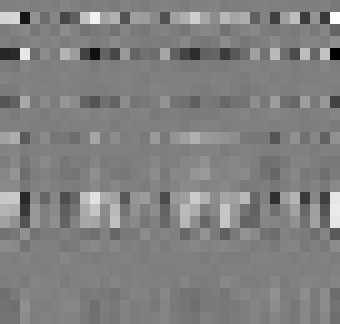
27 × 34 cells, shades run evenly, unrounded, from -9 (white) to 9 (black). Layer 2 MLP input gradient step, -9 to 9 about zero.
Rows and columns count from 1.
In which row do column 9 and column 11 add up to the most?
5
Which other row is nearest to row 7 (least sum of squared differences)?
22
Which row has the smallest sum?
2
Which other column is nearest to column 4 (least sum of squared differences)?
32
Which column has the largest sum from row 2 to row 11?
34
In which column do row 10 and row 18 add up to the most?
3
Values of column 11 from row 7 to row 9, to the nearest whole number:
0 0 1
